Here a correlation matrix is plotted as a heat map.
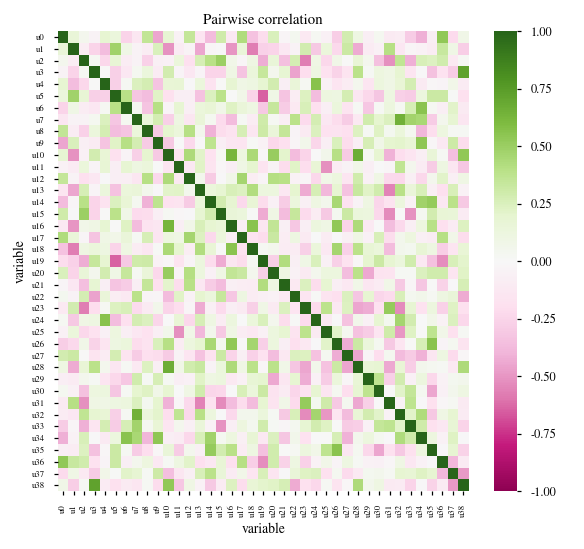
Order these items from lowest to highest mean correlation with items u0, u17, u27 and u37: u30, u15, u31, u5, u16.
u16, u31, u30, u5, u15
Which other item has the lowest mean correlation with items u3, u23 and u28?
u22
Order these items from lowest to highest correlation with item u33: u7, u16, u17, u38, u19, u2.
u2, u38, u16, u17, u19, u7
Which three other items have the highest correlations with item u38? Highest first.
u3, u10, u28
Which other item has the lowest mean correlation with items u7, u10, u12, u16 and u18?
u1
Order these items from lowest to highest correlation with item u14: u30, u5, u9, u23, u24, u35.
u30, u23, u24, u5, u9, u35
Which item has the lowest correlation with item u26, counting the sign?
u27
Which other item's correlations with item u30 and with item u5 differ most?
u19
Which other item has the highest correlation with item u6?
u34
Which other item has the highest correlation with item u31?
u23
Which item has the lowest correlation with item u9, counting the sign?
u0
